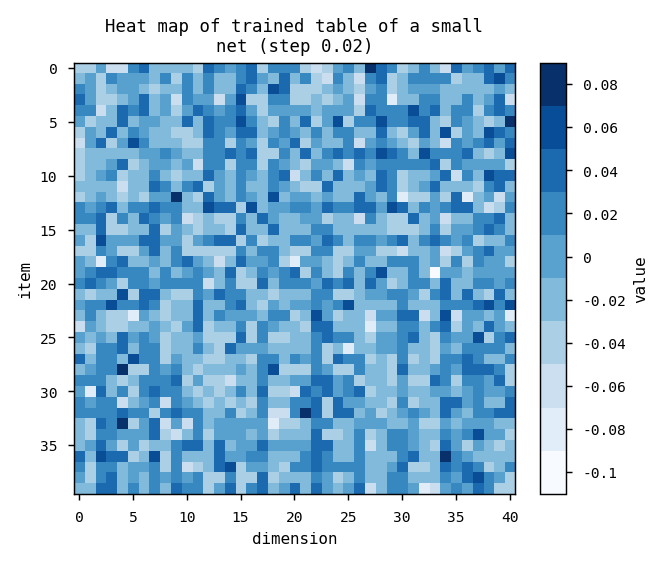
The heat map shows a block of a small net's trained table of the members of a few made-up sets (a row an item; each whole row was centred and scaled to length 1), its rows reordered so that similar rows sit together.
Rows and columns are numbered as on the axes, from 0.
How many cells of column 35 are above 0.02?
4
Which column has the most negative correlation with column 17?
12
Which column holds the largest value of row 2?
18
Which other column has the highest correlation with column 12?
16
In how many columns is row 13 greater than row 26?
27
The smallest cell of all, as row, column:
19, 33
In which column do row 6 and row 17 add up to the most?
38
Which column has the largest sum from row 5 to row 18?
15
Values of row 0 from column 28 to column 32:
0.04 0.02 -0.04 -0.02 0.02
